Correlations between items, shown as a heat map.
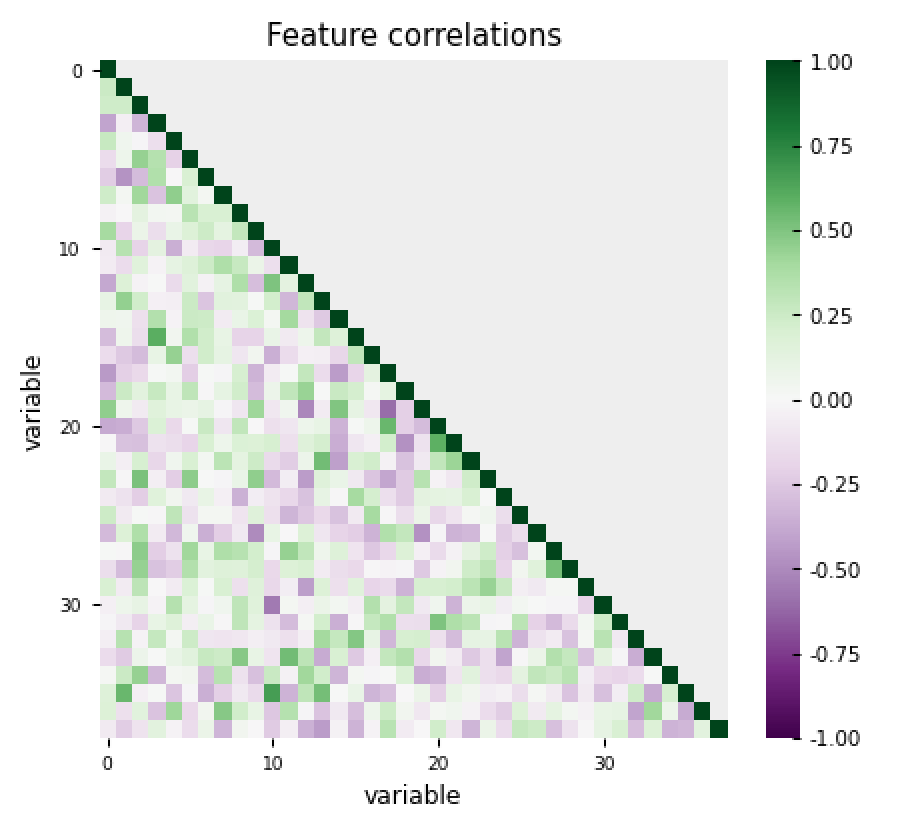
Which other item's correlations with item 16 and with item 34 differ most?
2
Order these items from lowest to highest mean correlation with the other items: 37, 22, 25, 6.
37, 25, 6, 22
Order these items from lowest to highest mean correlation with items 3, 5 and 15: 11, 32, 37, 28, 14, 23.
37, 28, 11, 23, 14, 32
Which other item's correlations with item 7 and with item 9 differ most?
34
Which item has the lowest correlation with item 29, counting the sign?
12
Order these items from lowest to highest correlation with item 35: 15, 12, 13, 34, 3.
3, 15, 34, 12, 13
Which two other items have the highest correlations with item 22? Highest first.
13, 21
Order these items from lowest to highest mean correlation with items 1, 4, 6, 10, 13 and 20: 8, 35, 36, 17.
36, 17, 8, 35
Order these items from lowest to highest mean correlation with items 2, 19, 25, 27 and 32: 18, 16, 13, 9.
16, 18, 13, 9
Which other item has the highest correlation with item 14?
19
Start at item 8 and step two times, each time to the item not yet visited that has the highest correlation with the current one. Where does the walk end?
11
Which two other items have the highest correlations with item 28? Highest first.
27, 2
